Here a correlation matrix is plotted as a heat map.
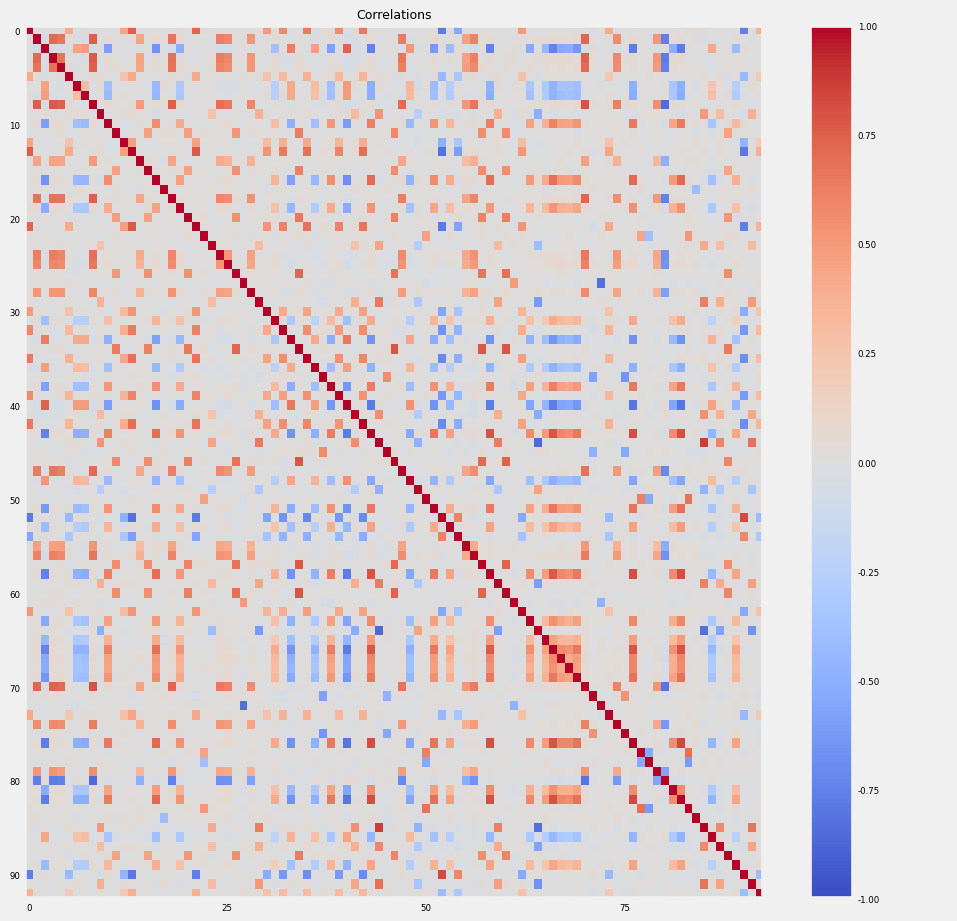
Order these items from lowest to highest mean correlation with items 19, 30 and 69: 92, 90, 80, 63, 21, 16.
90, 80, 92, 21, 63, 16
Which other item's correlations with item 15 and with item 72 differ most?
27
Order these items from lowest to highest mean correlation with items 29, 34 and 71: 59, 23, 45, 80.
45, 80, 23, 59
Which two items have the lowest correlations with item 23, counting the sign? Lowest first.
64, 49
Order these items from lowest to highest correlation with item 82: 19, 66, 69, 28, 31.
28, 31, 19, 69, 66
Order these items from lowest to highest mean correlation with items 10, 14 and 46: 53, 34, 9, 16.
9, 53, 16, 34
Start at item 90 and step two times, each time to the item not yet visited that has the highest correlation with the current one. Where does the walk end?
54
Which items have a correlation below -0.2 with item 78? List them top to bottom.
22, 50, 77, 83
